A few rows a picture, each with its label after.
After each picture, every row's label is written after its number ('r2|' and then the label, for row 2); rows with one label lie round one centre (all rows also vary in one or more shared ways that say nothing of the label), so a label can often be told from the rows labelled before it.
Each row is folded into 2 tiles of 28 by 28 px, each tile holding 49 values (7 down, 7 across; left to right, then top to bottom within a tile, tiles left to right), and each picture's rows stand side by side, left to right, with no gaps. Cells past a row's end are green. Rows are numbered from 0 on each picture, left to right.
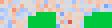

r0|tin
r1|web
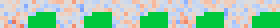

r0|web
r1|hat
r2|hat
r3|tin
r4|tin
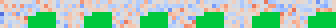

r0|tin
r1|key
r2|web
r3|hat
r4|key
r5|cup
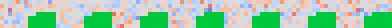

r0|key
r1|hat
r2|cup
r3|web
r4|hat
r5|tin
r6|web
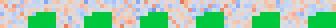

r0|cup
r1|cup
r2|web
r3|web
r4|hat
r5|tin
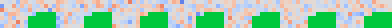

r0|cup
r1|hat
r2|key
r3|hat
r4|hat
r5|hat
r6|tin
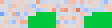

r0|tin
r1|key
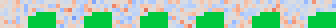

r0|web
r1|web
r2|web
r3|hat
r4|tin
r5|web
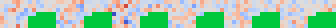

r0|web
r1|hat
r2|cup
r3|hat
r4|tin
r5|tin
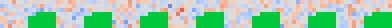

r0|web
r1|web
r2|hat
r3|cup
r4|hat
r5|web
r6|tin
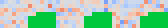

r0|key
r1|key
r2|key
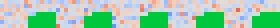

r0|key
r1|key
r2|hat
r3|tin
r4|web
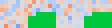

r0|key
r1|cup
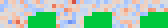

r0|tin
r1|key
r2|hat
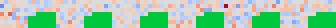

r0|cup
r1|web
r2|hat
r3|web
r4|hat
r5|key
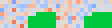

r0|hat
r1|cup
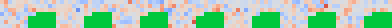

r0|web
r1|cup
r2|key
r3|tin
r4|cup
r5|cup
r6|cup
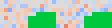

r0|hat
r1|web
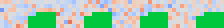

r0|hat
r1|key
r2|tin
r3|cup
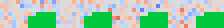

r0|hat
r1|hat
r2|key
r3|web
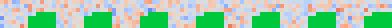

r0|hat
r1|hat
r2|tin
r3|hat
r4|cup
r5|web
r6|cup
